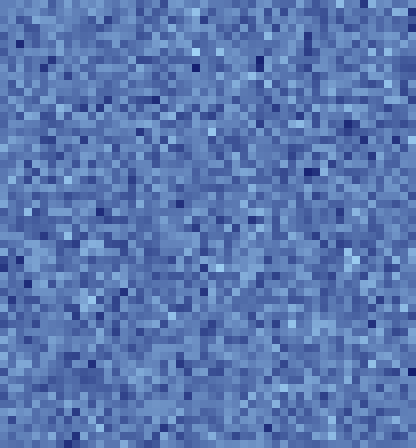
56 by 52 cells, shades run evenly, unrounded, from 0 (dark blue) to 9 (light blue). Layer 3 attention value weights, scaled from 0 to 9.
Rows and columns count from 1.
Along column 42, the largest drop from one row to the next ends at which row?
21
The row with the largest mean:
7
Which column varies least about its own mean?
29
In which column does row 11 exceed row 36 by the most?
49
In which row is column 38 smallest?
15
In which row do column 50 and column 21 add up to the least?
18
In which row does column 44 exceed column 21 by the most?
14
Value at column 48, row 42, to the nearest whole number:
7
